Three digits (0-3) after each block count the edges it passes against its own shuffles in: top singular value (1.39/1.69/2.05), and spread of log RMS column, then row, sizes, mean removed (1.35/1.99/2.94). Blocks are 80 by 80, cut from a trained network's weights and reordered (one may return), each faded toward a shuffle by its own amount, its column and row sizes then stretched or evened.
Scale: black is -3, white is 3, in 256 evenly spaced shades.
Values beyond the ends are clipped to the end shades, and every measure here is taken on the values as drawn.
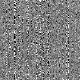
1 3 0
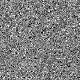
0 0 1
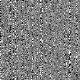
0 3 0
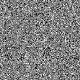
1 1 1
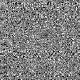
2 0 2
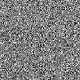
2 1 1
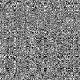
3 1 2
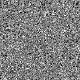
1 1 1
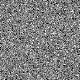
0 2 0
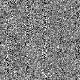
1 2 0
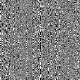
2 3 0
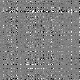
1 3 3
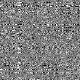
1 1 3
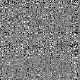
0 3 3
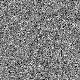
0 0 0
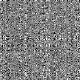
2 2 2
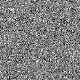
2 0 2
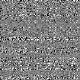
0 2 3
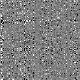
2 3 1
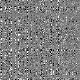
1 3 2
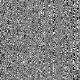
0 3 0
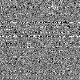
2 1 3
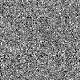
2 0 1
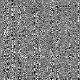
1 3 1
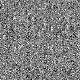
1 1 1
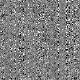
0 3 1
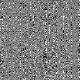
0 3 2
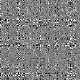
2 3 3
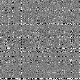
2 2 3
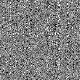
0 2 1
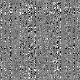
0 3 2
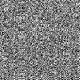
3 1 0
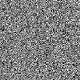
2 1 1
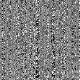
1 3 0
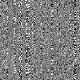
3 3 1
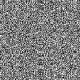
3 1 0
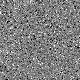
1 0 0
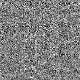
1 1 2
